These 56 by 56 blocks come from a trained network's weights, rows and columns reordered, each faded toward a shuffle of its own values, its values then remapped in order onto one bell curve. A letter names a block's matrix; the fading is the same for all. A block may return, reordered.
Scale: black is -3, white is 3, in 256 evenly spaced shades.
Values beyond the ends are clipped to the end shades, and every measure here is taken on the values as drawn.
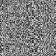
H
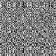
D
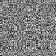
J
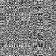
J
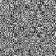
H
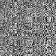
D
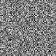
H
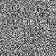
H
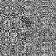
H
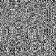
H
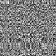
J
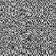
J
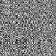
J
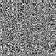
H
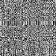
D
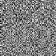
H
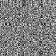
H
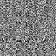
H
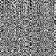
D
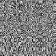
H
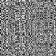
D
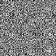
H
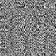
H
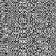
J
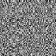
J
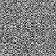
J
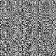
D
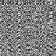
J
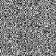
H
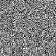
H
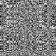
D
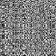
D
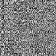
H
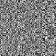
H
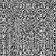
D
